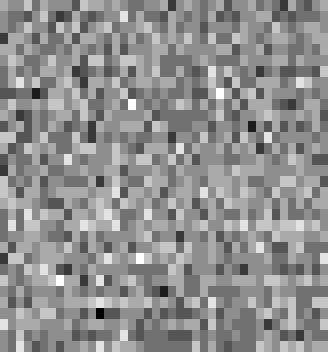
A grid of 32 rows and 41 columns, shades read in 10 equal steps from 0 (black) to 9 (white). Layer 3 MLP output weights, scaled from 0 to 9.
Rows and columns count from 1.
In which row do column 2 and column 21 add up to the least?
27
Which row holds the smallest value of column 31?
25
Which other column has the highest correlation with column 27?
41
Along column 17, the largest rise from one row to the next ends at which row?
10
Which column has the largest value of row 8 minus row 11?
3
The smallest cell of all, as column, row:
13, 29
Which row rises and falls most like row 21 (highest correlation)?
16
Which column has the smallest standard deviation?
39
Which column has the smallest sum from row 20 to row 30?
28
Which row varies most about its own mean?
9
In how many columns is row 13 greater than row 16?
9
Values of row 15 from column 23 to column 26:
4 6 3 5
